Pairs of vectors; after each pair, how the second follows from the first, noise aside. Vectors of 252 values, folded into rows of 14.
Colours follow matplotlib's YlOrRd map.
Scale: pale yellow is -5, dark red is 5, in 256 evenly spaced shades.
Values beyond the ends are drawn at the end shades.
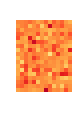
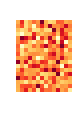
reversed, scaled up.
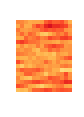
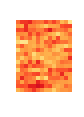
reversed.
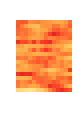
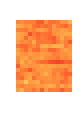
wrapped around, negated, shrunk.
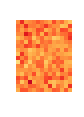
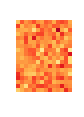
reversed.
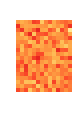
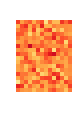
reversed.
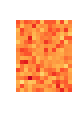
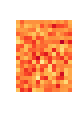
wrapped around.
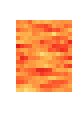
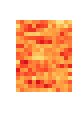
reversed.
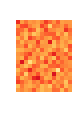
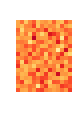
reversed.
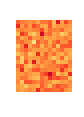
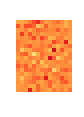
reversed, partly zeroed.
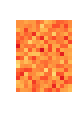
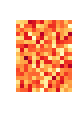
reversed, scaled up.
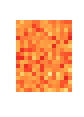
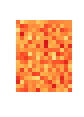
reversed.
